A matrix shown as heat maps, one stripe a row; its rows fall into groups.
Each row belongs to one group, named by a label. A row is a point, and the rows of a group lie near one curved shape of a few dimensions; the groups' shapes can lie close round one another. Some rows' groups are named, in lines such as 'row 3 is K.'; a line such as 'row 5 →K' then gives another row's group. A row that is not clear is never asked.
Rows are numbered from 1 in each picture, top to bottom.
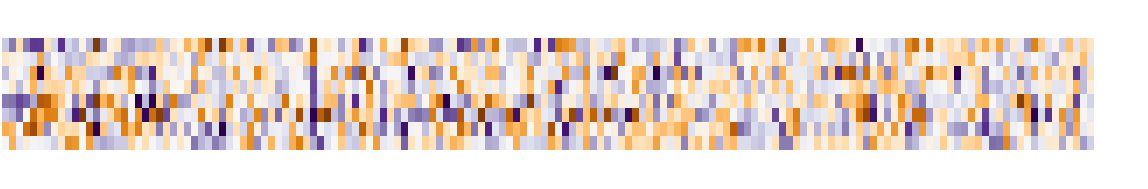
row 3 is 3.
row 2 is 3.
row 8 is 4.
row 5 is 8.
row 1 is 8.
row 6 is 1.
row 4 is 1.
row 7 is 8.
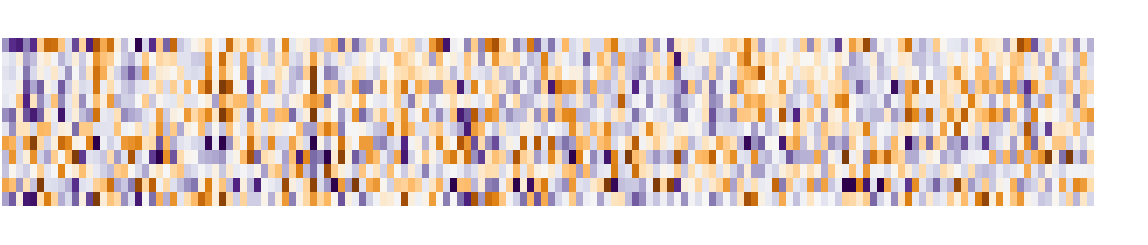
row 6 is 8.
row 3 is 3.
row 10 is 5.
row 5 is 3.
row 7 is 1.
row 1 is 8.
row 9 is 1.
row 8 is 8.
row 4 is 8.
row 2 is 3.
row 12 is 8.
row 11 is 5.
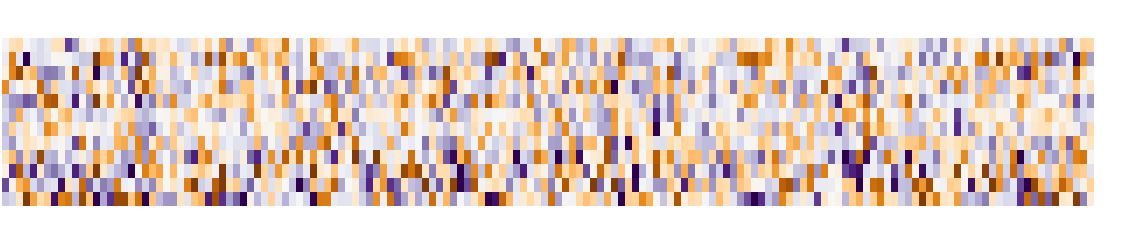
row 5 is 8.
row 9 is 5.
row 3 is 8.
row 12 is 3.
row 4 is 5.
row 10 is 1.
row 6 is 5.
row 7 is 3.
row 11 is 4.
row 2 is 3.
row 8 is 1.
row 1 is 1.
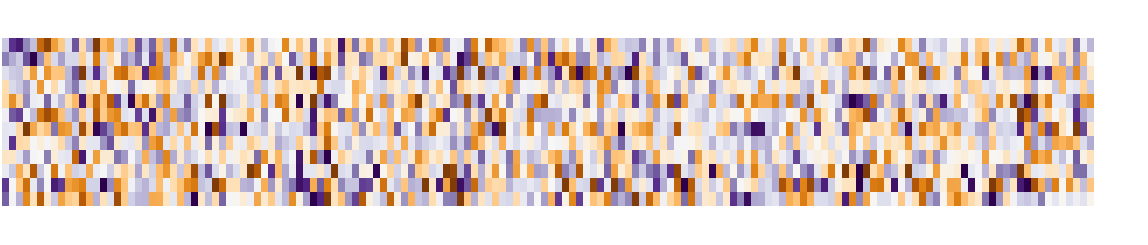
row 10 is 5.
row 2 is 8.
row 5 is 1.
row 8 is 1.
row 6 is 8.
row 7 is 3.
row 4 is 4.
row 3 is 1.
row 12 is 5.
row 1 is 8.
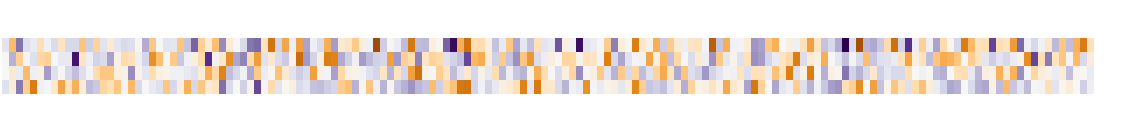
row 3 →1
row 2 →1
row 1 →5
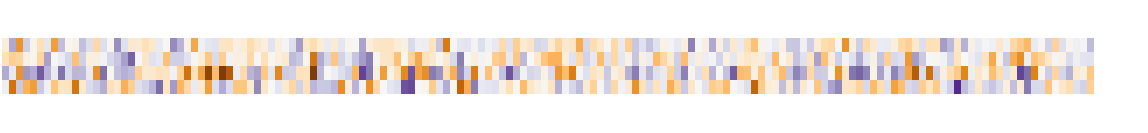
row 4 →1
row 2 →1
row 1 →5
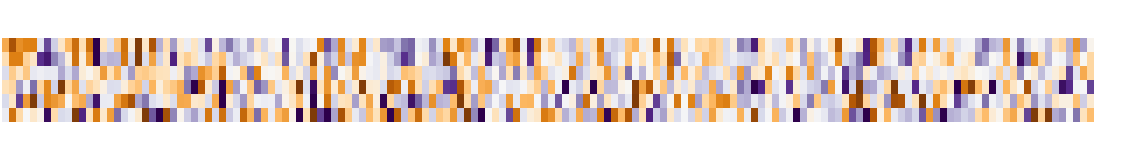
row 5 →1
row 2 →8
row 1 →8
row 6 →1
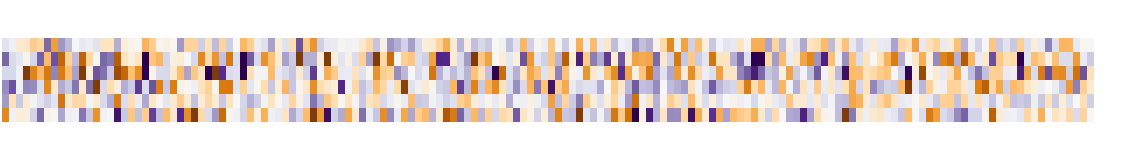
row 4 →8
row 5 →5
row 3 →3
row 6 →5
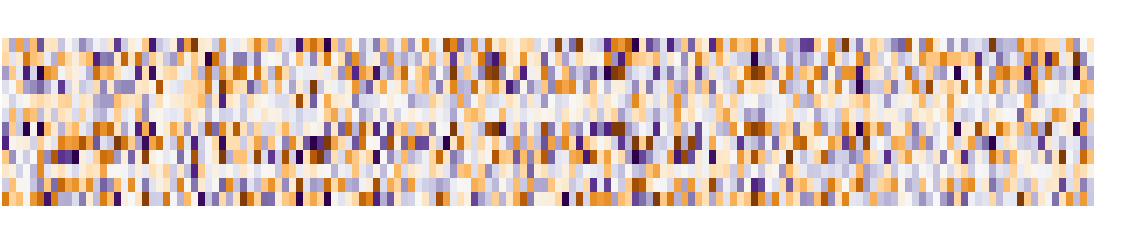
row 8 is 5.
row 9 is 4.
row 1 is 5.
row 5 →1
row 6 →3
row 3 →3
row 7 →3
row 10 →5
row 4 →8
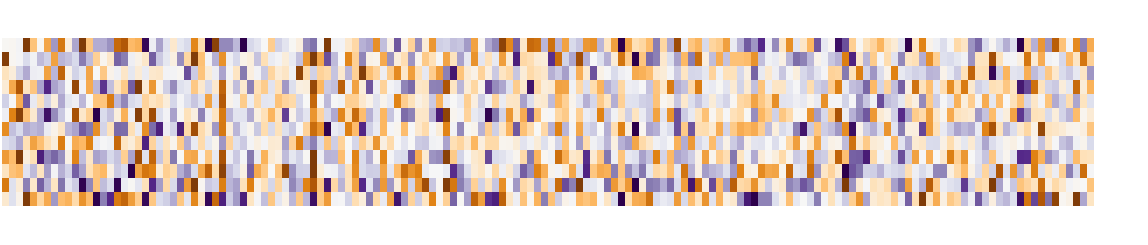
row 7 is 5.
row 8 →5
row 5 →3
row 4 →8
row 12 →3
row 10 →1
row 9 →8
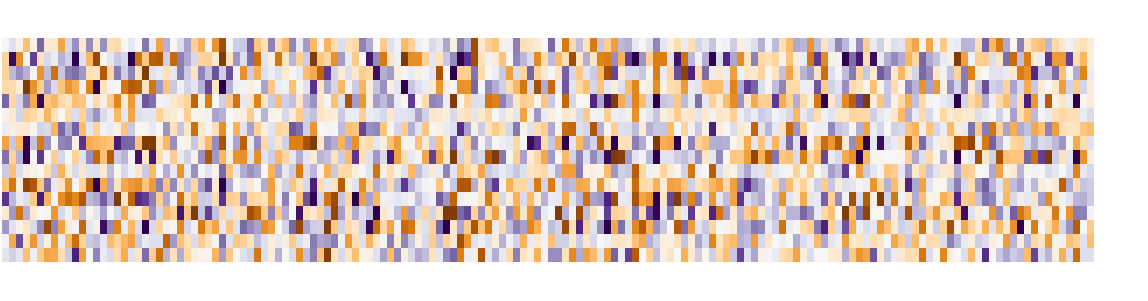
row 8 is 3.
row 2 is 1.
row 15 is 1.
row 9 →3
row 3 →4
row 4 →8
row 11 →8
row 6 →1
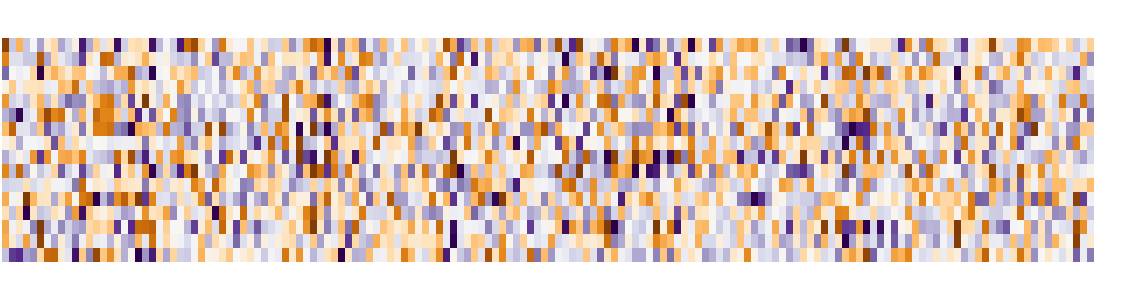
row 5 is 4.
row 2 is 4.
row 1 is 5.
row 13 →3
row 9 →5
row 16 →8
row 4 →4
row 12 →3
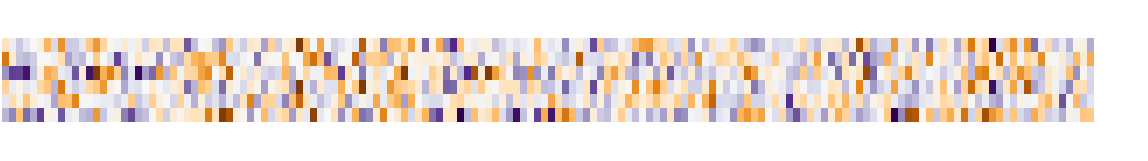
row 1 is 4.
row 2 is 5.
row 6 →8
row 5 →4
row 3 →8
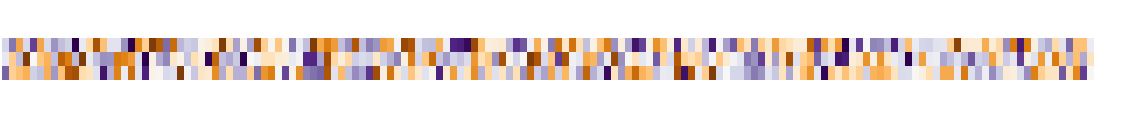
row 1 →1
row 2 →3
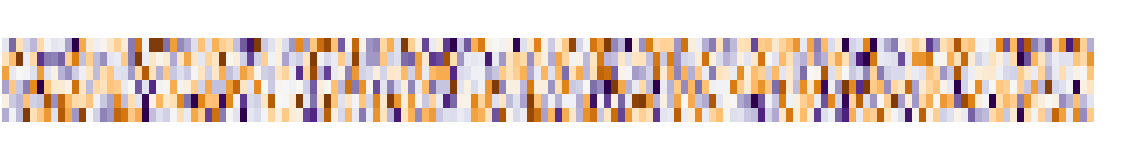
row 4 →3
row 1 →1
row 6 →3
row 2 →8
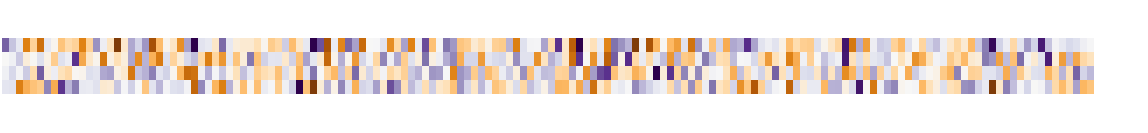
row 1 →5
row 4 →4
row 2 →1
